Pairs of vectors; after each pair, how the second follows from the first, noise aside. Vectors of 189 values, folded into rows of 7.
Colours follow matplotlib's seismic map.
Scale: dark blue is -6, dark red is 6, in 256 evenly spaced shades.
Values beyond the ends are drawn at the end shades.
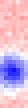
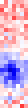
copied.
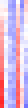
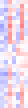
wrapped around, shrunk.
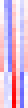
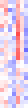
wrapped around, shrunk.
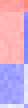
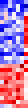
negated, scaled up.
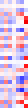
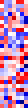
negated, scaled up.
